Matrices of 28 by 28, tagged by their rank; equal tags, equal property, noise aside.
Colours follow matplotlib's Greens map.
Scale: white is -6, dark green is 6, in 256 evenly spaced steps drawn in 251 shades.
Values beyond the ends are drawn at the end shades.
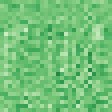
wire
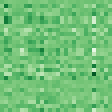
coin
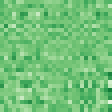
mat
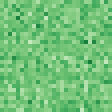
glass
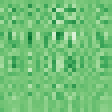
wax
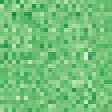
wire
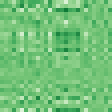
wax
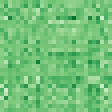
mat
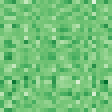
coin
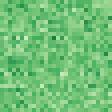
glass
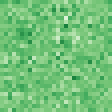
glass
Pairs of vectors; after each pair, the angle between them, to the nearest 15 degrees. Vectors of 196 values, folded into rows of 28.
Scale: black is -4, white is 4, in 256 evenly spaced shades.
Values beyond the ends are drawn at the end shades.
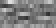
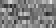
45 degrees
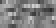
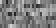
135 degrees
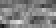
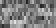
45 degrees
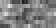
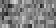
135 degrees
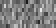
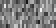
15 degrees
